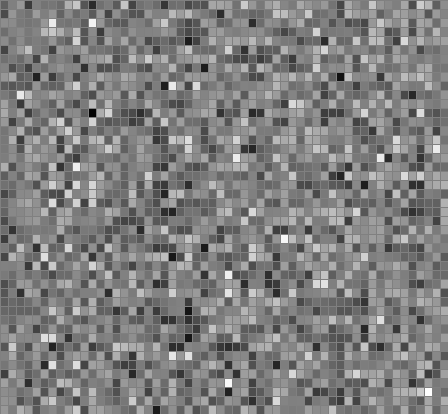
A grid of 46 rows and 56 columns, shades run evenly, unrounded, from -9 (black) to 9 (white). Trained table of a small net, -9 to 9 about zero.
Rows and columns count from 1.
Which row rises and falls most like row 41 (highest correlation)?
30
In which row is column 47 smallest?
15
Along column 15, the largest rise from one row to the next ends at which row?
39
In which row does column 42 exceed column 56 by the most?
22
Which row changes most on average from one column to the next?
28
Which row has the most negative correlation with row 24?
44
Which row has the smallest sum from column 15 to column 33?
13
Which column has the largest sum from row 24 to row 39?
32
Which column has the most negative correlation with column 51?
43
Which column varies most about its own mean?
24
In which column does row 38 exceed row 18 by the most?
49
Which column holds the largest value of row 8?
40
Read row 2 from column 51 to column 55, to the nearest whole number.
2 1 2 -3 2
